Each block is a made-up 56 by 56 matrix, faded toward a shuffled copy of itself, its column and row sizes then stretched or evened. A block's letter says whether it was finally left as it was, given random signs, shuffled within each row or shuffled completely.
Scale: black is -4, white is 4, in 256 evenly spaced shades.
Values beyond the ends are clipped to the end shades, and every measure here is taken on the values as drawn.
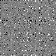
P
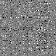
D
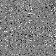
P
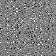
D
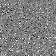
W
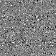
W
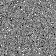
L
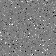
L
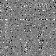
P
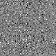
D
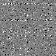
P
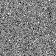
L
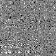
D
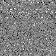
W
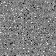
W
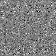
W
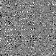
P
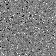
L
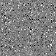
P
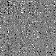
P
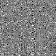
D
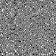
D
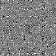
D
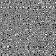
D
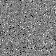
L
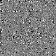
P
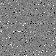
W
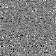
P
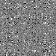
D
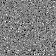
W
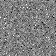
L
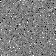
L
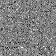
W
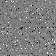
W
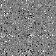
P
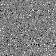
W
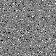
W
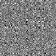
D
